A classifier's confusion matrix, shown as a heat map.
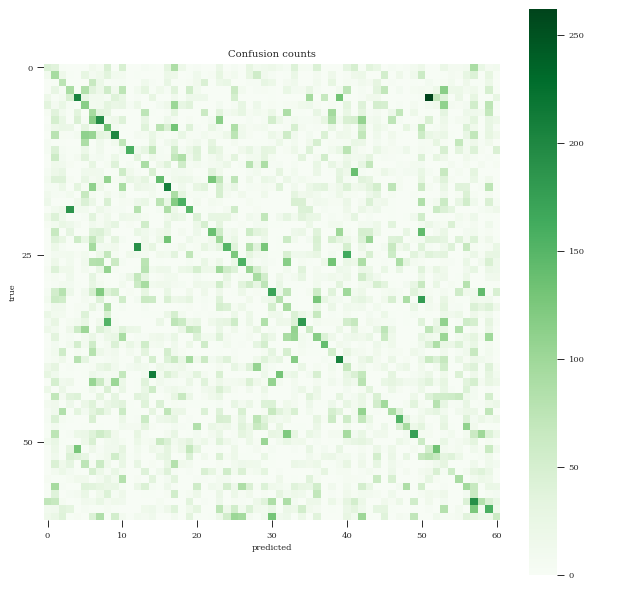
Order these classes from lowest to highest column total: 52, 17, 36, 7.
52, 36, 7, 17
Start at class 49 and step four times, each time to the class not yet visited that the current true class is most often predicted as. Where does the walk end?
5
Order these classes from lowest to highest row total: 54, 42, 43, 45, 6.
43, 54, 45, 6, 42
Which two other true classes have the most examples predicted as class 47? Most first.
26, 6
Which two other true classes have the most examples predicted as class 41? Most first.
14, 34
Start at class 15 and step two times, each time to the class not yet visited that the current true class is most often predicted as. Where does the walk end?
50
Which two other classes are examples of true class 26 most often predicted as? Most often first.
38, 32
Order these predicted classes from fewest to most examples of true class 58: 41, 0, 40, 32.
40, 41, 0, 32
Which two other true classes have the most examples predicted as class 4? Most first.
51, 39
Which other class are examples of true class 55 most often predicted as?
10
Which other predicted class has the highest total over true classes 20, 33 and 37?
29
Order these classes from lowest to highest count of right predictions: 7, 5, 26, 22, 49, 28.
28, 5, 22, 26, 49, 7
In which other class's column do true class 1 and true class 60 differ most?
30
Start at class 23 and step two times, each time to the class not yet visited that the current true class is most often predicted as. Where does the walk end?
6
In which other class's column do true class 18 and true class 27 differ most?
17
